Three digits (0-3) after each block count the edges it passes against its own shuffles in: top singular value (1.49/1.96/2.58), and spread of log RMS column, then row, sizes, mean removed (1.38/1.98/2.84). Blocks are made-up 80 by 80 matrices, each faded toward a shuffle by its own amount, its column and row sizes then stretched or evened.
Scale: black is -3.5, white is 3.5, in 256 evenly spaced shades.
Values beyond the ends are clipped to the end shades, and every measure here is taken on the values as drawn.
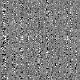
1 3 1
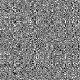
2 2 1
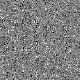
1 2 0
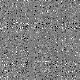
0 2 2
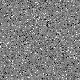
1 0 0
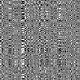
3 3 2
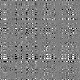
3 3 3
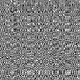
3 0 2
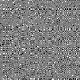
3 1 2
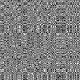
3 1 2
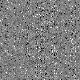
1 2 0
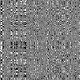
3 3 1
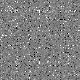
0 1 2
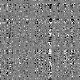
2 3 3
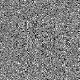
1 2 0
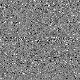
0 0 2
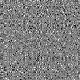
2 0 1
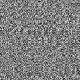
2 0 1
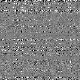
0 2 3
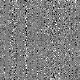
0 3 1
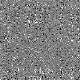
1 2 2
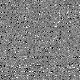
1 1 2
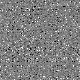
0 1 2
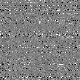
1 1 3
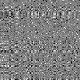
3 1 2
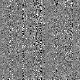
0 3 1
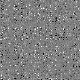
0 2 2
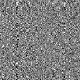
2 2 1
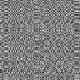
3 1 3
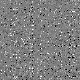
0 2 1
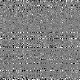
2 2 3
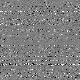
0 0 3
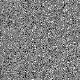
0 2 0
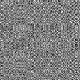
3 2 0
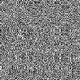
2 1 1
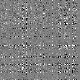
0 3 3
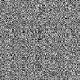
2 1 2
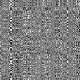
3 3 0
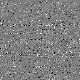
0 1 2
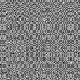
3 0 0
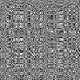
3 2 2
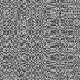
3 0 2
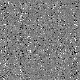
0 2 1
